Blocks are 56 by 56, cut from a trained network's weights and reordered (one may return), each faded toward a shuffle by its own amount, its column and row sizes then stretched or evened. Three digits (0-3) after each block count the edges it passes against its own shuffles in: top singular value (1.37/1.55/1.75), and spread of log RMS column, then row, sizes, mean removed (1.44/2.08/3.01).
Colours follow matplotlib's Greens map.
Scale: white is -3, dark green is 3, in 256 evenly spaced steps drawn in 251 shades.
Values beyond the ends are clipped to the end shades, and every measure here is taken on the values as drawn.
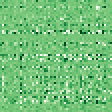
1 2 3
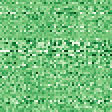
1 0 3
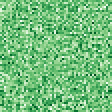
0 0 1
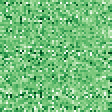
0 2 2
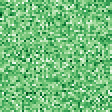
1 0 1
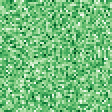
0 0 0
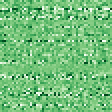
1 0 3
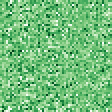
0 2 2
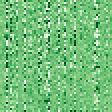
3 3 1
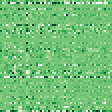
3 1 3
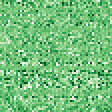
0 1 3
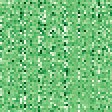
0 3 1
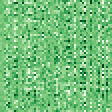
3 3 1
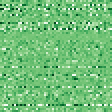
2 1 3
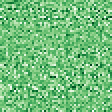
1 0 2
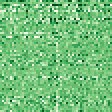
0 1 3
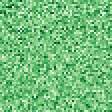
0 0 2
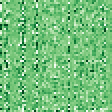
2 3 1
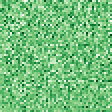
1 0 2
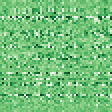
2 1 3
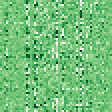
1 3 1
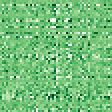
3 2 3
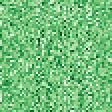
2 2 0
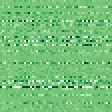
3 0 3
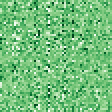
0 2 2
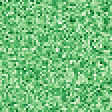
1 0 0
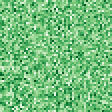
1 1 0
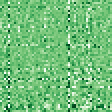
3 2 2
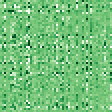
2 3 2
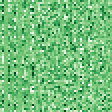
0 3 0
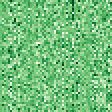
0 3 0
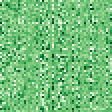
0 3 1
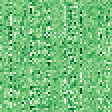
1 3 1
